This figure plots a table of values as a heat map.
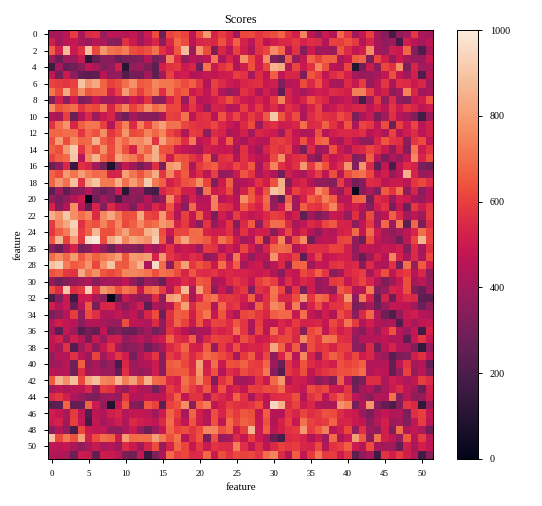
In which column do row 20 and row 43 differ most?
5
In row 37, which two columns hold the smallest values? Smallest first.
48, 5
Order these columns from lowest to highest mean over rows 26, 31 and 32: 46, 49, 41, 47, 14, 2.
41, 46, 49, 47, 14, 2
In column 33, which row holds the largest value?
33
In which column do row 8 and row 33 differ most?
18
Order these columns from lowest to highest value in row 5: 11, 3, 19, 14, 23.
14, 11, 3, 19, 23
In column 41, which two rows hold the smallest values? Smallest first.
19, 4
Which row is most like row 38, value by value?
10
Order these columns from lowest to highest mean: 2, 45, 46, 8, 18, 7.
46, 45, 8, 7, 2, 18
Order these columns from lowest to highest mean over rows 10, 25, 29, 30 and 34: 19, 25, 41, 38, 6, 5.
41, 38, 25, 19, 6, 5
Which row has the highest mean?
25
